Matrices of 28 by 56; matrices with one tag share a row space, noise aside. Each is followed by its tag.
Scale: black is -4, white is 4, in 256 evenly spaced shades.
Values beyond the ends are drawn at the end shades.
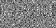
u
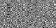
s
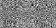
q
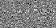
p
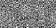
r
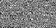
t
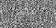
q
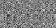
s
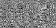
p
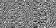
p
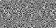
s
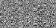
p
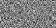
u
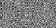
q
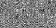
r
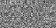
t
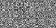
r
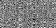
u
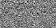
u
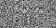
r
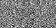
q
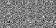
s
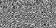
q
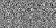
s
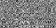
r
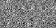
s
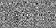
r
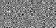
s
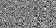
p
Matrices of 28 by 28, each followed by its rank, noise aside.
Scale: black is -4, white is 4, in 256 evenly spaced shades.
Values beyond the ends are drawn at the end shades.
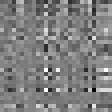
two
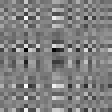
one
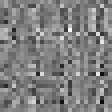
three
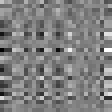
one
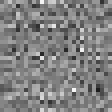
four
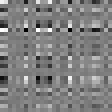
one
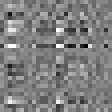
two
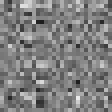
three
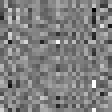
three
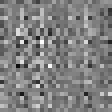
three
